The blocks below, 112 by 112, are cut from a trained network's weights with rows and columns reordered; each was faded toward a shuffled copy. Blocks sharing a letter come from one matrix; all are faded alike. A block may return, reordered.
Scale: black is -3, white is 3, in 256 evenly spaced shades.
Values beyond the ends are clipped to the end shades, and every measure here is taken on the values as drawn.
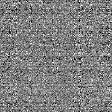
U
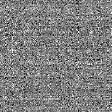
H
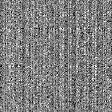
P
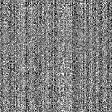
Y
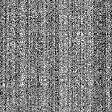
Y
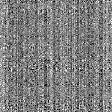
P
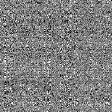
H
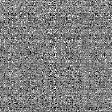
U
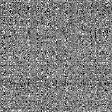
H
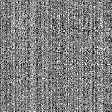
P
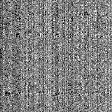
Y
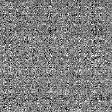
U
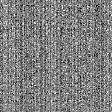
P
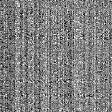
Y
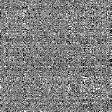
U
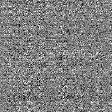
H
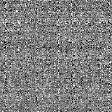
H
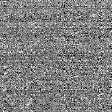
U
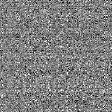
H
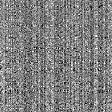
P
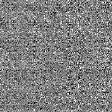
H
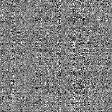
H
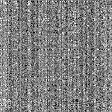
P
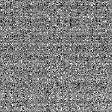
U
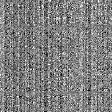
Y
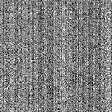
Y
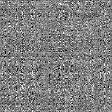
H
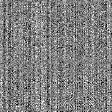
Y
